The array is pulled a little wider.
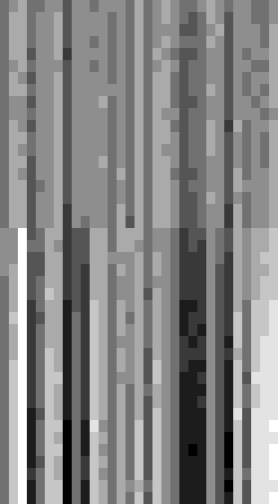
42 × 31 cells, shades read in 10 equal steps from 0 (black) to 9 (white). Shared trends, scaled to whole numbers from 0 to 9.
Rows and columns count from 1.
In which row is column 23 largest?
1
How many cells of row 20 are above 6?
2
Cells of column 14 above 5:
21
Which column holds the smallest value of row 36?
8
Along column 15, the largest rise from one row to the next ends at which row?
20
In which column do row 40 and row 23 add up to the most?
3
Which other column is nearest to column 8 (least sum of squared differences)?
26
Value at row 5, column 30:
5
